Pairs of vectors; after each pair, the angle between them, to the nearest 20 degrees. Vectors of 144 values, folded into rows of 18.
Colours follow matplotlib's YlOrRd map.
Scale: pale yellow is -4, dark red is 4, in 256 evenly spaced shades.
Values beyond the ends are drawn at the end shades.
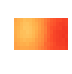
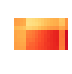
60 degrees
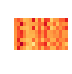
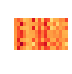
20 degrees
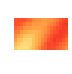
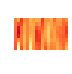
80 degrees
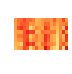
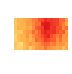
80 degrees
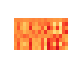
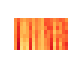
60 degrees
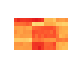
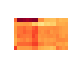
60 degrees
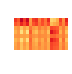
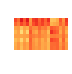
20 degrees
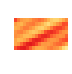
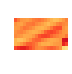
40 degrees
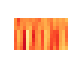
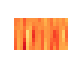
20 degrees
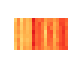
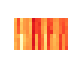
40 degrees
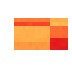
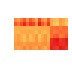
20 degrees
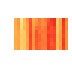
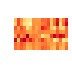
100 degrees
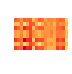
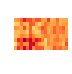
60 degrees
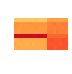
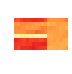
160 degrees
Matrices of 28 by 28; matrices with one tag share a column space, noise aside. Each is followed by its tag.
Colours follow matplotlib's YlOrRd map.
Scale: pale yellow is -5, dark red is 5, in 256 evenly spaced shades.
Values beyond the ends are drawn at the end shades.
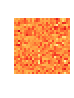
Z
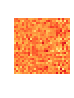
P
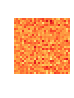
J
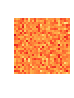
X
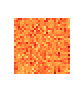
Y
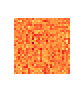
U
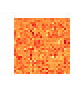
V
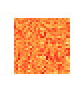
V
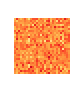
U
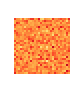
J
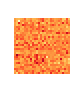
X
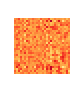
U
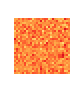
Y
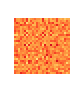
Z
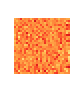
U
